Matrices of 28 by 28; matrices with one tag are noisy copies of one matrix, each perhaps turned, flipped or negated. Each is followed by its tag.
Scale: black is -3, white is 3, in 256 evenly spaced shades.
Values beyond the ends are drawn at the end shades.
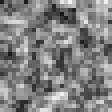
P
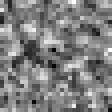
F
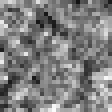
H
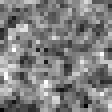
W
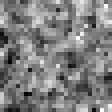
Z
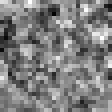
W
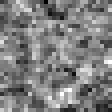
P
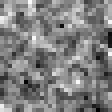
Z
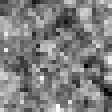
H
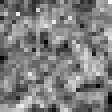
H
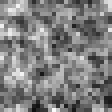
Z
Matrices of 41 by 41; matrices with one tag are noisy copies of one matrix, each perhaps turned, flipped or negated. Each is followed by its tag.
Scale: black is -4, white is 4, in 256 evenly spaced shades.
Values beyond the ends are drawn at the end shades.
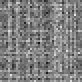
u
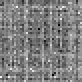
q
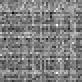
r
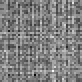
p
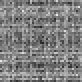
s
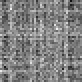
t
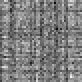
t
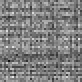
u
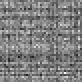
u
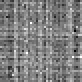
t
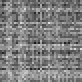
r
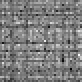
q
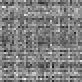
s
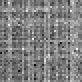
r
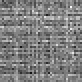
p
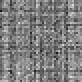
t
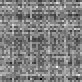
s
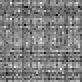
s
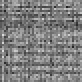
u
